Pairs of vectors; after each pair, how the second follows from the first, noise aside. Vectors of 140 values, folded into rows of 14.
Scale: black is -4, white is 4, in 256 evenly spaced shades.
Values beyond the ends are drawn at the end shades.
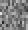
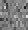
reversed, partly zeroed.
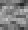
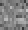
partly zeroed.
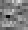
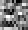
negated, scaled up.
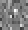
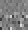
partly zeroed.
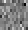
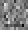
shuffled.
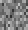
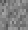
wrapped around, shrunk.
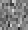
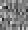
shuffled.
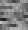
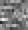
negated.
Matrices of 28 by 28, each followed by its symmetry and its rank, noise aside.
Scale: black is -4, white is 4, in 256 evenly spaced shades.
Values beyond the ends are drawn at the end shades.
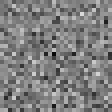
no symmetry, rank eight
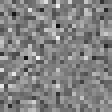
symmetric, rank six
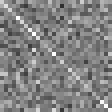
symmetric, rank seven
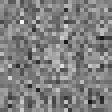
no symmetry, rank seven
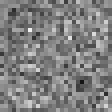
symmetric, rank eight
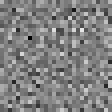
no symmetry, rank seven
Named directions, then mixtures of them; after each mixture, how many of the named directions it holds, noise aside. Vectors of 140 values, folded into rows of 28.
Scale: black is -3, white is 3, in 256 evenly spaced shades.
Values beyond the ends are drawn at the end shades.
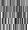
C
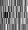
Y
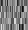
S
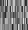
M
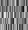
two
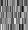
one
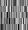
four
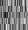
one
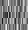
two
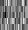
three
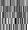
one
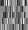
four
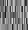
one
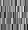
three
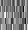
four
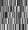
three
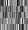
four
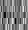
four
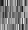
four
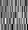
two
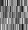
four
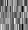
two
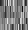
three
